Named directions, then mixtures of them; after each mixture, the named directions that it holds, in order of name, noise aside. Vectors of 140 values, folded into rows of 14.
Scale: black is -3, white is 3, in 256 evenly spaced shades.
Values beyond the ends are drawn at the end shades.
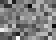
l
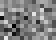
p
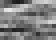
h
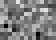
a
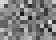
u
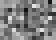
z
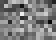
h, u.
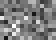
p.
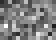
a, l, u.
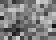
h, l, p.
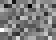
l, u.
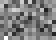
p, u.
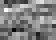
a, h.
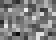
a, l, z.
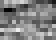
h.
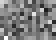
p, u.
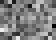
l.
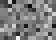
l.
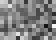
l, u, z.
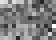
h, l, u.
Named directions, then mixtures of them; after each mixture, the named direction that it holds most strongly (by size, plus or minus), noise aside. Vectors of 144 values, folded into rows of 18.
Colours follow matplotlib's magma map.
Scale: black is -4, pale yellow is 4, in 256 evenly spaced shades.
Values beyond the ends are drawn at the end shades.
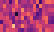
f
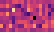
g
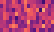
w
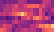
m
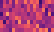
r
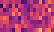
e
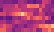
m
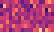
e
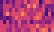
r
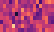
f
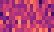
r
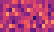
g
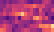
m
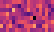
g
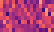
r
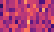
w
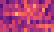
m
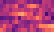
m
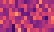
f
